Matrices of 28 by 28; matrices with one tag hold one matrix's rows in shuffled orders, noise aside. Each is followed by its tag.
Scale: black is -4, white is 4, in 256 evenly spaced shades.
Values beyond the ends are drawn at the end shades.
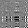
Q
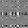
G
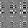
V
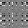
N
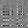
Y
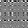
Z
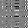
Q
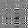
Q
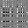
Y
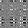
V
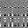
Z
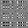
Y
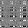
V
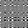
Z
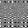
Z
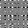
Z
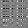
Y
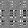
V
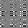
V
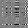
Q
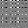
G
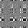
V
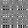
Y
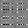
Y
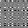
Z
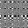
Z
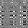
V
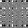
N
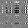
Q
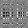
Y
